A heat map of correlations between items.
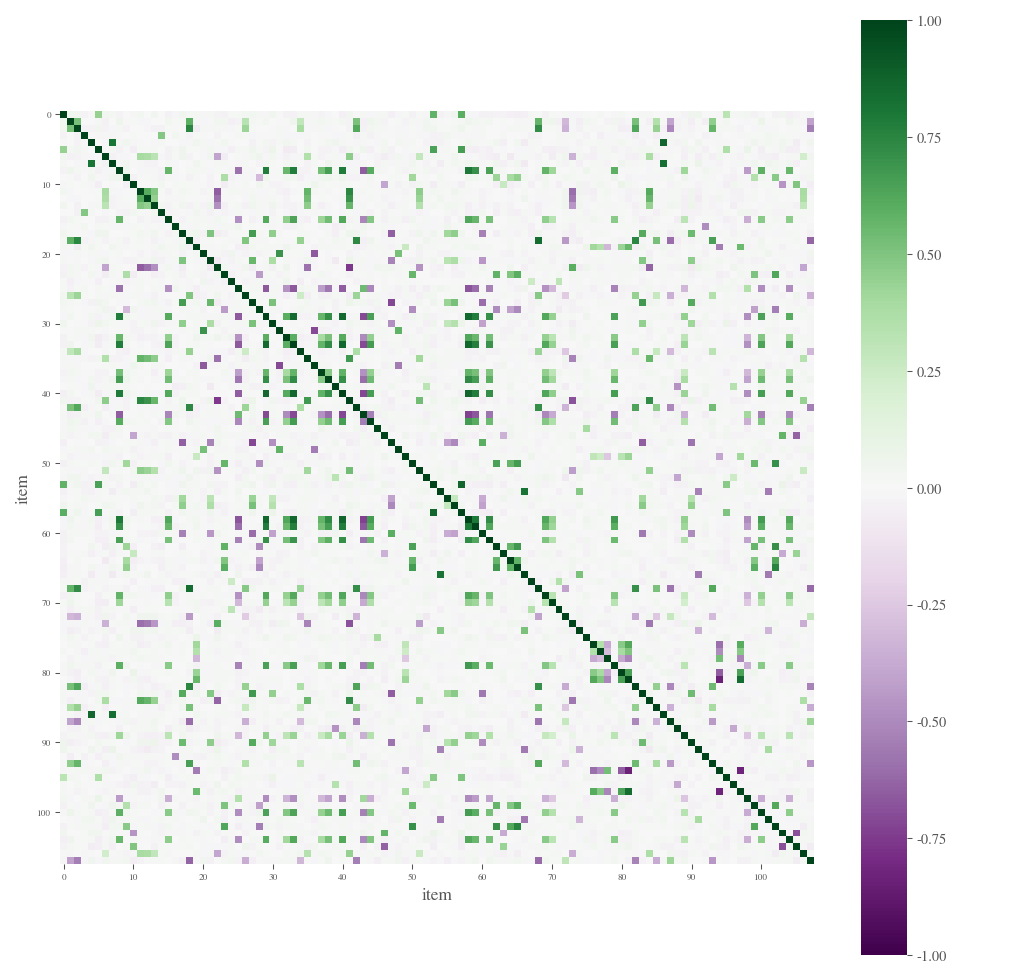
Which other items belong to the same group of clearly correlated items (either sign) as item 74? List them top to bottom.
54, 66, 91, 101
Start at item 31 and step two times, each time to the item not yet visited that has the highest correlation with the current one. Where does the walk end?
48
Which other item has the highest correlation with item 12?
41
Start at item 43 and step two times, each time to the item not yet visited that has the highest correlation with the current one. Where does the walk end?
98
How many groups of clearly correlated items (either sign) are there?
16
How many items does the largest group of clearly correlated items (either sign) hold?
21
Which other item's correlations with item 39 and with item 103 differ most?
105
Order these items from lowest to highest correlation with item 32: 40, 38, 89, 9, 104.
9, 89, 104, 38, 40
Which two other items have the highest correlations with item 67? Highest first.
71, 24
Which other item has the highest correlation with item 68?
18
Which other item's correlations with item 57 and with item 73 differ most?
53
